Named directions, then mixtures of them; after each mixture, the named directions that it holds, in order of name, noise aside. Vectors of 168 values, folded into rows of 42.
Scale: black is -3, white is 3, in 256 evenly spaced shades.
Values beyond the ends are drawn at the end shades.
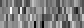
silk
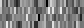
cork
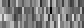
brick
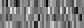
cork, silk.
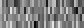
brick, cork, silk.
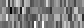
brick, cork, silk.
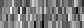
silk.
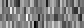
cork, silk.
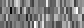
cork, silk.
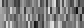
brick, cork, silk.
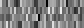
cork.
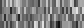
brick, cork, silk.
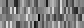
cork, silk.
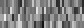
brick, silk.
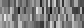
brick, silk.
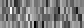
cork, silk.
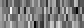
brick, cork, silk.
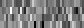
silk.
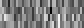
brick.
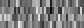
brick, cork, silk.
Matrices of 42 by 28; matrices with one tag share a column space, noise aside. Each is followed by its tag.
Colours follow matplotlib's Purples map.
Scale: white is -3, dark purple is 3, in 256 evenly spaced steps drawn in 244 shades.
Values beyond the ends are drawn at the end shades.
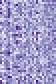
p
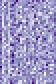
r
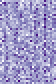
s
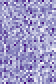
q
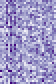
q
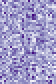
p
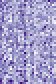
r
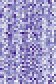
p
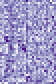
q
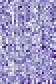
r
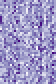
r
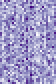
r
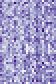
q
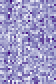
p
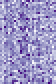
q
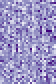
q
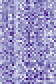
s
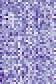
s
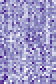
p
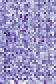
p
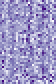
p
